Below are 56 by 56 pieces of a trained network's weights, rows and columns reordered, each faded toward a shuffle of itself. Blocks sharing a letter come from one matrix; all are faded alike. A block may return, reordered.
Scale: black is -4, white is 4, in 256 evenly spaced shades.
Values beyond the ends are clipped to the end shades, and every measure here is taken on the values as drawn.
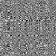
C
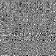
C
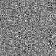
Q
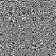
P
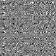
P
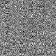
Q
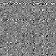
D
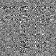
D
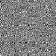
C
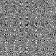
P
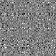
C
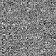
Q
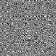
P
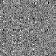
Q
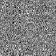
Q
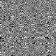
D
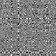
D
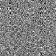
Q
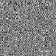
C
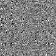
Q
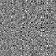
P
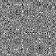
C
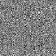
Q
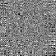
P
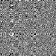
P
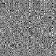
P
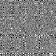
D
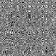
P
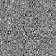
Q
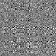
C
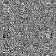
Q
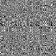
P
